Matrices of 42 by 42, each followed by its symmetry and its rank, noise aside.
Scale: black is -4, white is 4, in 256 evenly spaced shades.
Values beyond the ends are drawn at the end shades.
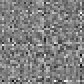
antisymmetric, rank six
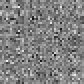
symmetric, rank seven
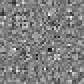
symmetric, rank seven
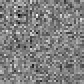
no symmetry, rank six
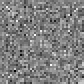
symmetric, rank seven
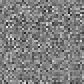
no symmetry, rank seven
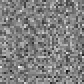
no symmetry, rank six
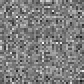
symmetric, rank seven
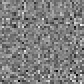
no symmetry, rank seven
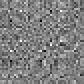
antisymmetric, rank six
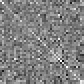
symmetric, rank six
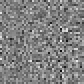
no symmetry, rank seven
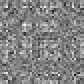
symmetric, rank five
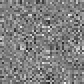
antisymmetric, rank six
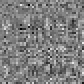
no symmetry, rank six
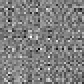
no symmetry, rank five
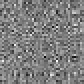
no symmetry, rank six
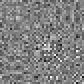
symmetric, rank seven
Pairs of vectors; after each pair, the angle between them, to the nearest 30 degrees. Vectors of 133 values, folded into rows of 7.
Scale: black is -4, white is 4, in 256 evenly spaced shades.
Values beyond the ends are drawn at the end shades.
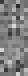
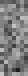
60 degrees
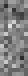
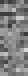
120 degrees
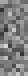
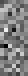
150 degrees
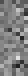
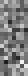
120 degrees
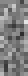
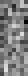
150 degrees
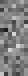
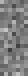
150 degrees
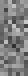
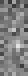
120 degrees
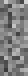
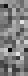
60 degrees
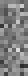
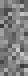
30 degrees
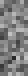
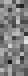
90 degrees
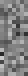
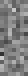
30 degrees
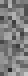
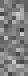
90 degrees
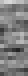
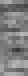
60 degrees
